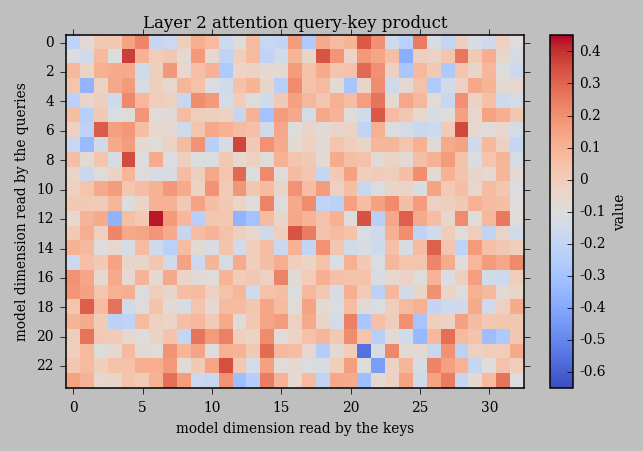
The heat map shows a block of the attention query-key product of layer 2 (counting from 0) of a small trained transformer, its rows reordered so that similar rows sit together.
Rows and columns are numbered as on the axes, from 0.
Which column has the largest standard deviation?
21
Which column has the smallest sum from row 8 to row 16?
22
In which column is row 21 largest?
14
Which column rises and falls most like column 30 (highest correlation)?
8
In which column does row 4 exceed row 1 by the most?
24
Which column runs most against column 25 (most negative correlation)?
11
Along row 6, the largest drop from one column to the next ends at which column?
29
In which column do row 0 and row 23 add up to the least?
12
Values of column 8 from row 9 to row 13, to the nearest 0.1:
0.1 0.1 0 0.1 -0.2
